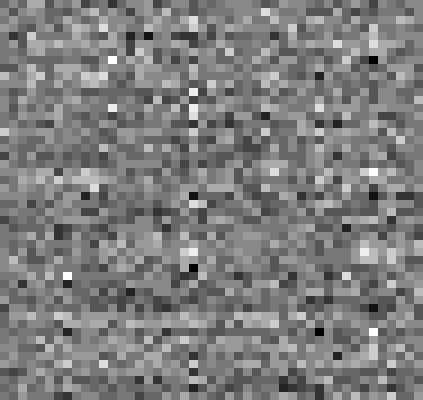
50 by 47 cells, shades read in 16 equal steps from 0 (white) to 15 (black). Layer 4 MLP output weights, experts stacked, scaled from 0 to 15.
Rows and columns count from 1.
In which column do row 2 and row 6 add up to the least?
38
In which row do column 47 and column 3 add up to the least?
13
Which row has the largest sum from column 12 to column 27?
5
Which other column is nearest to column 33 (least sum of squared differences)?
27
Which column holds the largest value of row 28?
44
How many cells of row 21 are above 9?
9
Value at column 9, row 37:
9
